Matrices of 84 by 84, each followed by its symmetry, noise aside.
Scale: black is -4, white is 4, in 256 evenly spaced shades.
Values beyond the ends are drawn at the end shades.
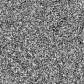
symmetric across the other diagonal.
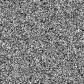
antisymmetric.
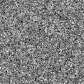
symmetric.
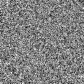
symmetric across the other diagonal.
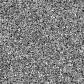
symmetric.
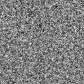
antisymmetric.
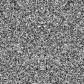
mirrored left to right.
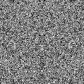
mirrored left to right.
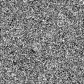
symmetric across the other diagonal.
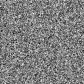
antisymmetric.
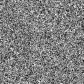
antisymmetric.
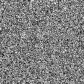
antisymmetric.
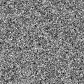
symmetric across the other diagonal.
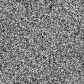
symmetric across the other diagonal.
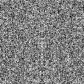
mirrored left to right.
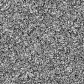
symmetric.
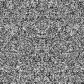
mirrored left to right.
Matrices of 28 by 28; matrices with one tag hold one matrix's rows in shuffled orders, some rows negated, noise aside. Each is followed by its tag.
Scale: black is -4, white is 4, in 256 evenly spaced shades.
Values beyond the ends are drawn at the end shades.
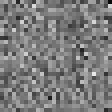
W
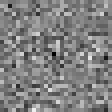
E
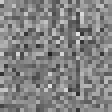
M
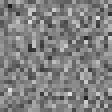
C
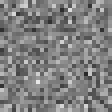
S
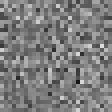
M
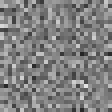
W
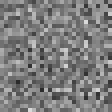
C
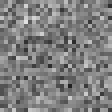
S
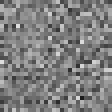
M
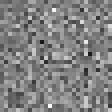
C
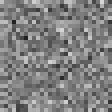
S
